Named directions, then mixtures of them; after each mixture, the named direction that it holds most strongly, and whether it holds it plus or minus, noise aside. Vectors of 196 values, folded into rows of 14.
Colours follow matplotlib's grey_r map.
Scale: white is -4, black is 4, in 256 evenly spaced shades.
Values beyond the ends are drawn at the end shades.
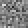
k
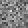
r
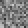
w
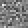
k, plus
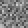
w, plus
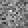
r, plus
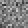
k, minus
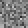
w, plus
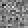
k, minus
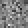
k, minus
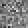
k, minus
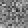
k, plus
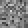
r, plus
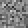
k, plus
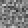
k, plus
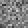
k, minus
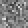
r, minus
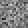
r, plus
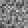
k, minus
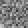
w, plus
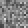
w, minus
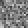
w, plus
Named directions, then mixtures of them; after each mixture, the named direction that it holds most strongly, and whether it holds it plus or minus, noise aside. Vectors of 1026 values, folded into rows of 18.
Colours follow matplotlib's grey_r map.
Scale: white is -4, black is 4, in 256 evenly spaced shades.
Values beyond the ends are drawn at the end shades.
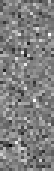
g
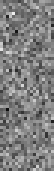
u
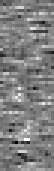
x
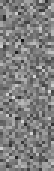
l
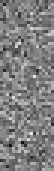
l, plus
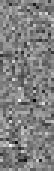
g, minus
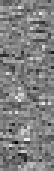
x, plus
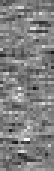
x, plus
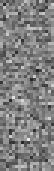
l, plus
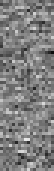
x, plus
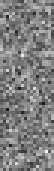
u, plus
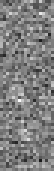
l, plus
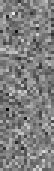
u, plus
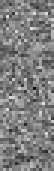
u, minus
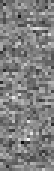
x, plus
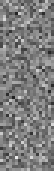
l, minus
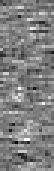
x, plus
